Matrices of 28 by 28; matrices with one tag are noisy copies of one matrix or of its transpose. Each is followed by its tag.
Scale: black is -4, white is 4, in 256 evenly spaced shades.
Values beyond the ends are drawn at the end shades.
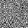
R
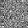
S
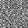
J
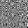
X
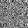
X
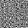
R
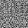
R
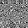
S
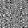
J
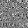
X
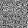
R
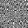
J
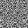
X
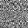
J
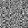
J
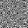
X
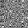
S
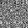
S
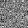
S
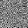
X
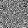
X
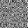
X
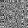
S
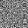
X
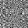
J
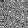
S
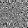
X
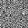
J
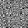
J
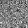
S
